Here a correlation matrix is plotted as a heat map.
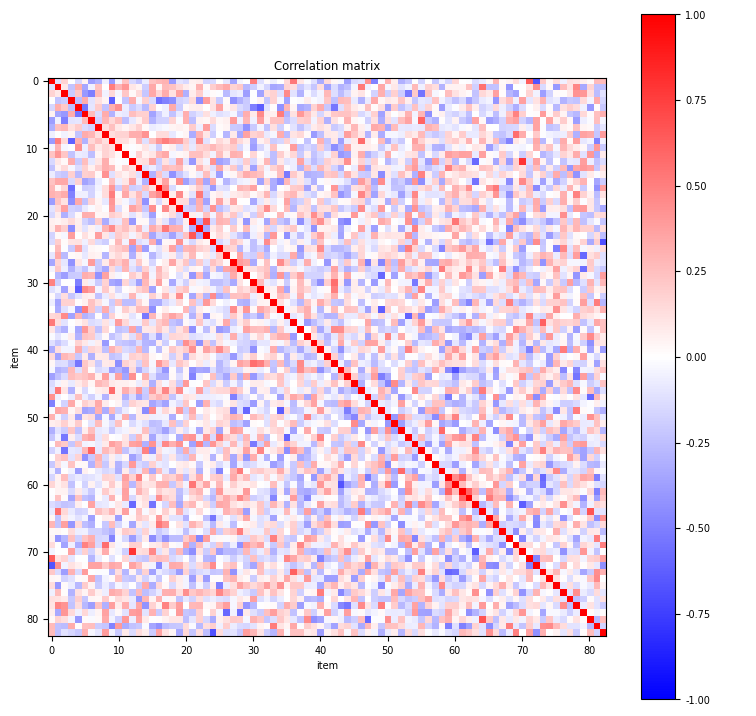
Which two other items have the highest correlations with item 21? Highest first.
23, 60
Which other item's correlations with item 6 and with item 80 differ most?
55
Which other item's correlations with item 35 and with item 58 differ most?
14
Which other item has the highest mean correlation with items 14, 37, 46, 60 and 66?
16
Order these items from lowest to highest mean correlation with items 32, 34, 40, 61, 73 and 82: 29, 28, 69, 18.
28, 18, 69, 29
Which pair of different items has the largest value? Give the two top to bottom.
12, 70
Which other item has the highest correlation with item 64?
80
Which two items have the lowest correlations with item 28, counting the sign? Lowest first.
79, 69
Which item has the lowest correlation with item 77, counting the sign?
13
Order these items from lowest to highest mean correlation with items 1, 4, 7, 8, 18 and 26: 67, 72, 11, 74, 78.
67, 74, 11, 78, 72
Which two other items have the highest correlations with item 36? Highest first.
73, 0
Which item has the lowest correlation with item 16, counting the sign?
3
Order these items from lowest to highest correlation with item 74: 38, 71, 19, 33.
19, 33, 71, 38
